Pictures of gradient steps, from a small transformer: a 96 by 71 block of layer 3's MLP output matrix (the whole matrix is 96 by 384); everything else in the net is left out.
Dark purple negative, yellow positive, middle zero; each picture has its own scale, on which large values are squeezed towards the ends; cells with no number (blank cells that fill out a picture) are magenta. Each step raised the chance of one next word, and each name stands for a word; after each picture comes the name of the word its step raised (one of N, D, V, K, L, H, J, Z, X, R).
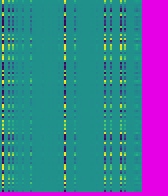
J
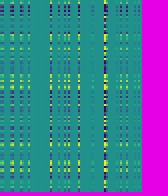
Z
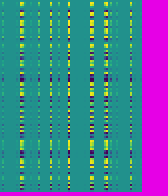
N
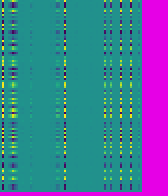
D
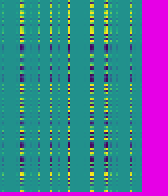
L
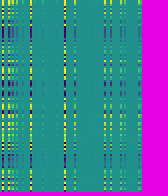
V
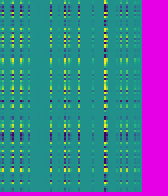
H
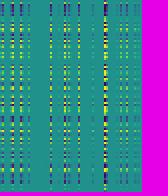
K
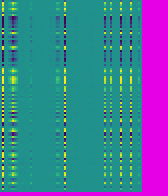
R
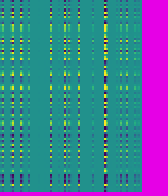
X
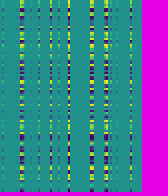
J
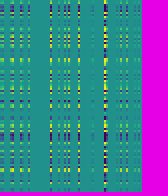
H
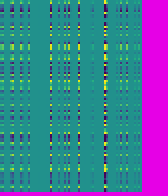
J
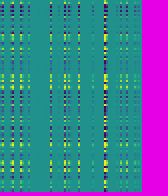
Z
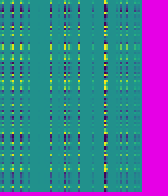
J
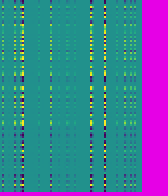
X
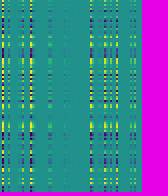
H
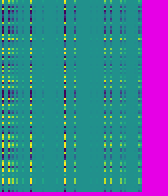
Z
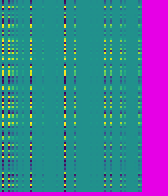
X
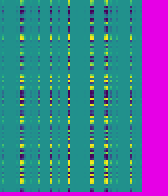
Z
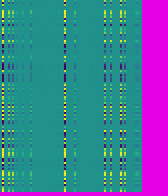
L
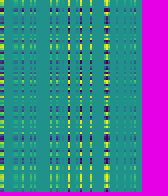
J
